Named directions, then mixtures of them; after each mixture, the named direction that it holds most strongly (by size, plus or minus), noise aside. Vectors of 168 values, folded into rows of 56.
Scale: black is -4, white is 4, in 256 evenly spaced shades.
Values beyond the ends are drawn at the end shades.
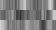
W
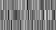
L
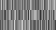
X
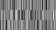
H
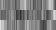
W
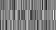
H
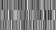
L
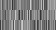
X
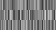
L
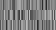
H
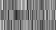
L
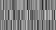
L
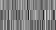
L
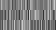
X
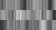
W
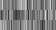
L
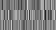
L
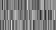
L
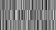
H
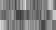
W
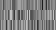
H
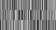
H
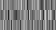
L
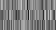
L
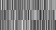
X
